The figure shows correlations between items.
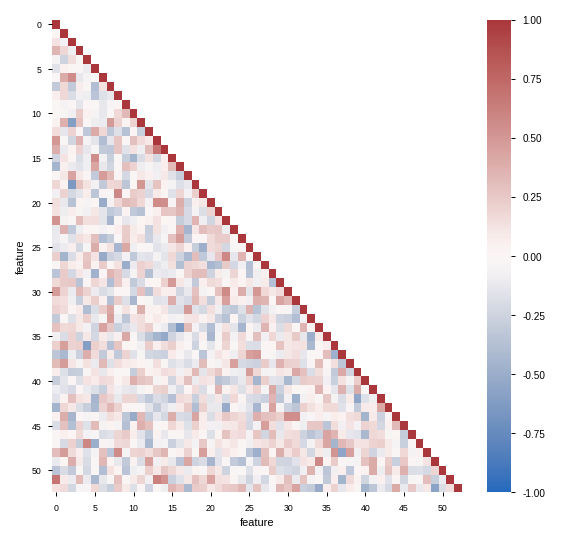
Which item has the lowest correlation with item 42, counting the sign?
39
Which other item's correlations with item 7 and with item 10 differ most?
44
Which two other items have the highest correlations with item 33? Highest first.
7, 50
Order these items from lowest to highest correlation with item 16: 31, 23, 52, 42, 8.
31, 8, 42, 52, 23
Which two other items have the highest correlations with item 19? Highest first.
8, 48
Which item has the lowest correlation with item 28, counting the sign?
5
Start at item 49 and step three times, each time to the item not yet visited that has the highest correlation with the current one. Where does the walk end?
2
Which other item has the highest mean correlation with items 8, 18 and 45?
11
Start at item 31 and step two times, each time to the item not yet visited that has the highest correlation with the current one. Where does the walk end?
30
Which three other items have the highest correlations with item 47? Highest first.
4, 35, 37
